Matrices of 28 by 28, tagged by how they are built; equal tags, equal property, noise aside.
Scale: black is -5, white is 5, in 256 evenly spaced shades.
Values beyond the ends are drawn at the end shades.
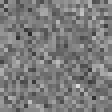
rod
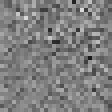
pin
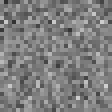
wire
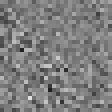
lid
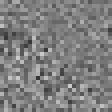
lid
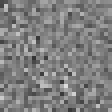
lid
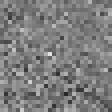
lid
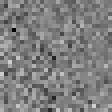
lid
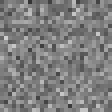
wire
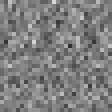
wire
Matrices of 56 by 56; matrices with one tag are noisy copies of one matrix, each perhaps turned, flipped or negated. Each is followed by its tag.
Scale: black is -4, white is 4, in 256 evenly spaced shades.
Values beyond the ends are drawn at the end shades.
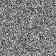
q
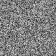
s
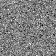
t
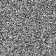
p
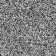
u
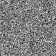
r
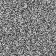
t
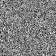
q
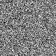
r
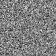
r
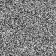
r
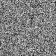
q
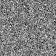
r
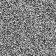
p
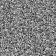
t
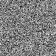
p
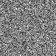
r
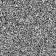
q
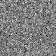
t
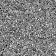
u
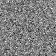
t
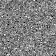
p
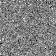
q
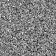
r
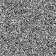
s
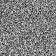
t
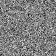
u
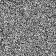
s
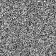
r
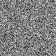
s
